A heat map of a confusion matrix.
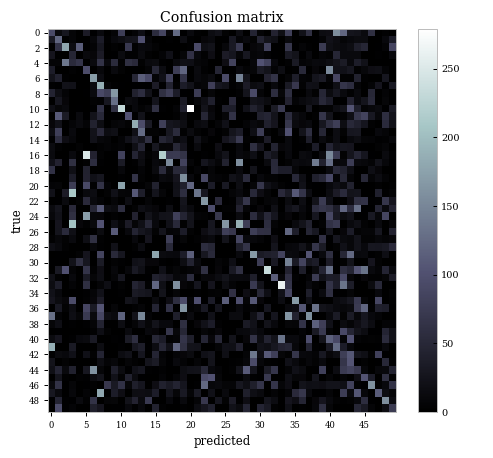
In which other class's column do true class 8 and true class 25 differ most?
3
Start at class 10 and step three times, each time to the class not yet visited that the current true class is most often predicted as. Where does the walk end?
40
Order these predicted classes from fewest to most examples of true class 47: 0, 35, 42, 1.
1, 0, 35, 42
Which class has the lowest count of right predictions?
15
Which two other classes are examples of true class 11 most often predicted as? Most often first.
1, 45
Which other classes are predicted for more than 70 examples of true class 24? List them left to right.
5, 18, 40, 48
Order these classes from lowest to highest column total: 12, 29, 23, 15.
23, 15, 12, 29
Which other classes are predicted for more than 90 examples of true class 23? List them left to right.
7, 42, 44
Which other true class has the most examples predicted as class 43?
29
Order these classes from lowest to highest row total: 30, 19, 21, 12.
30, 19, 12, 21
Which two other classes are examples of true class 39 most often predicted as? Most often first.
42, 17
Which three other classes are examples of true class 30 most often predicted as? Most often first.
34, 36, 4
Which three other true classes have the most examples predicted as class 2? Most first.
4, 31, 26
